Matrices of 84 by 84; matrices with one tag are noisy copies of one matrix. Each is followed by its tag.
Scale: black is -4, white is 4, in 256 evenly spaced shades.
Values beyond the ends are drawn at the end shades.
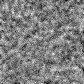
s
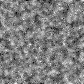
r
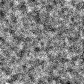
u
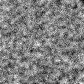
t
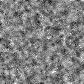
r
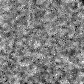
t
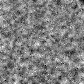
t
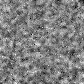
t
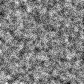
u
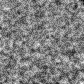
t
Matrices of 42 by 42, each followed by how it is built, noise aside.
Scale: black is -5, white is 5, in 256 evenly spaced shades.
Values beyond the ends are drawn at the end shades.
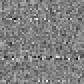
uneven rows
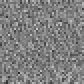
repeating columns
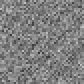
Hankel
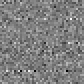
uneven rows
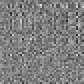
low rank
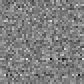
uneven rows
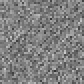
Hankel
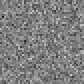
noise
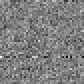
uneven rows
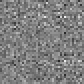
low rank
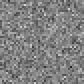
noise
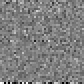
uneven rows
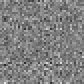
low rank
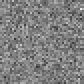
noise
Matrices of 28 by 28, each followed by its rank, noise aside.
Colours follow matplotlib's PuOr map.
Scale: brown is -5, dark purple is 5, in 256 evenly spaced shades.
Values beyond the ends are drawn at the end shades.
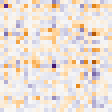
three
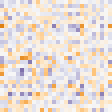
four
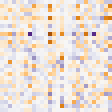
four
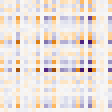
one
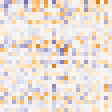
four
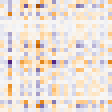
two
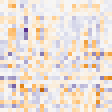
four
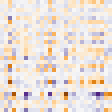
two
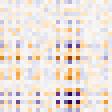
one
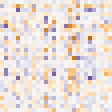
four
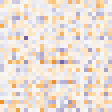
four
